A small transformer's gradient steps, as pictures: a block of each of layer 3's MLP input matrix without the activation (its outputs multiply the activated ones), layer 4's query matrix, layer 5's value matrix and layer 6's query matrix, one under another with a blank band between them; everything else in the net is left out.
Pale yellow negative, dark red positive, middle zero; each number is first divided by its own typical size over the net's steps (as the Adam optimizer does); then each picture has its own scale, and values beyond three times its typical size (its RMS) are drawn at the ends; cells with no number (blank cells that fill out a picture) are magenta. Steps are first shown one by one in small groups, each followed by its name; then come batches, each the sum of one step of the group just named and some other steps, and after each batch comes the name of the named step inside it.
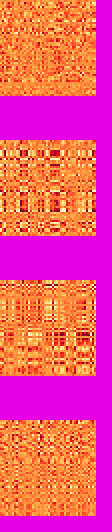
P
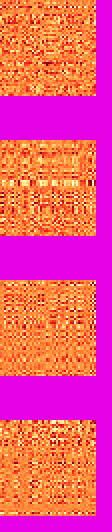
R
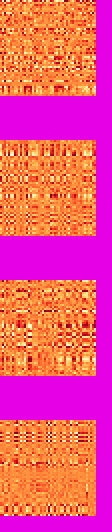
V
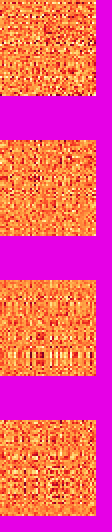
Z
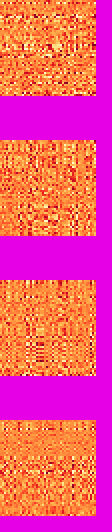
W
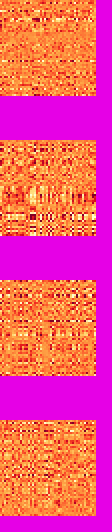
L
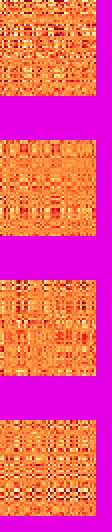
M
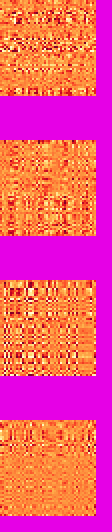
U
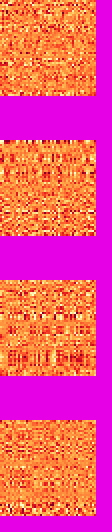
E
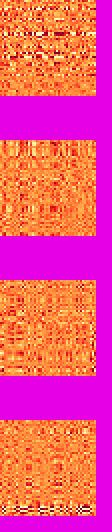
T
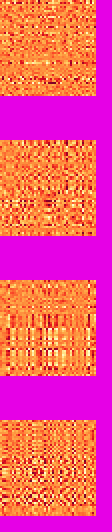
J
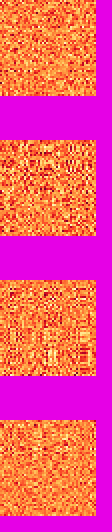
U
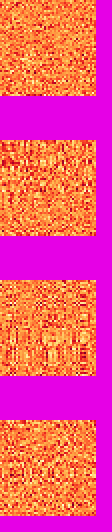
J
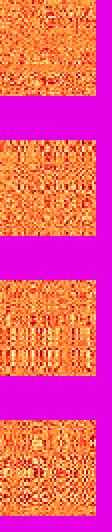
J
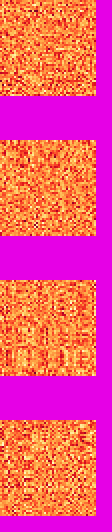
P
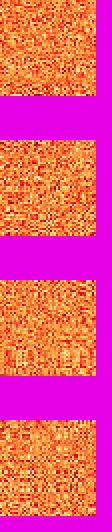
L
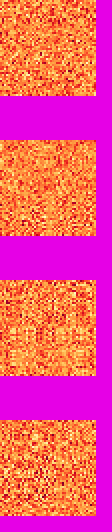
U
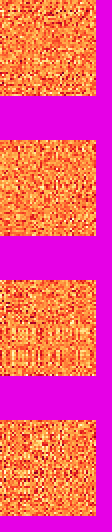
L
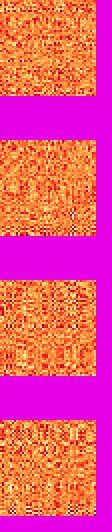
L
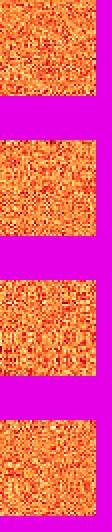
R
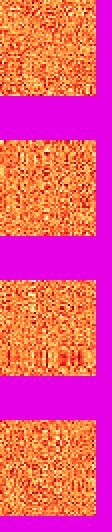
E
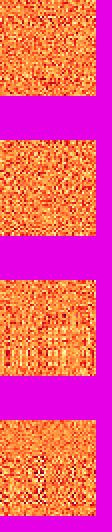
J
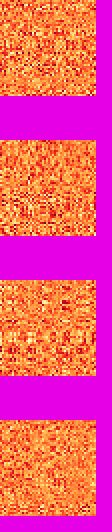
T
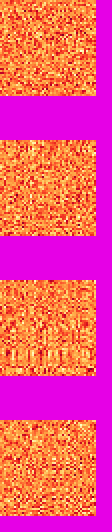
T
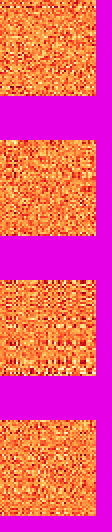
W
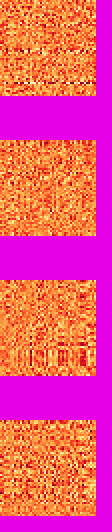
Z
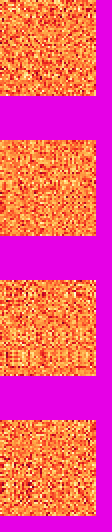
R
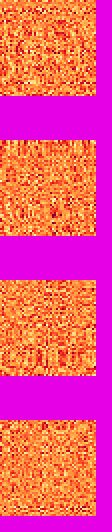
T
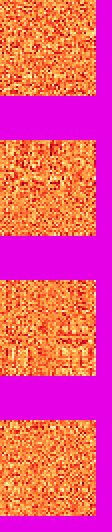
M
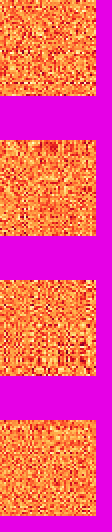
T
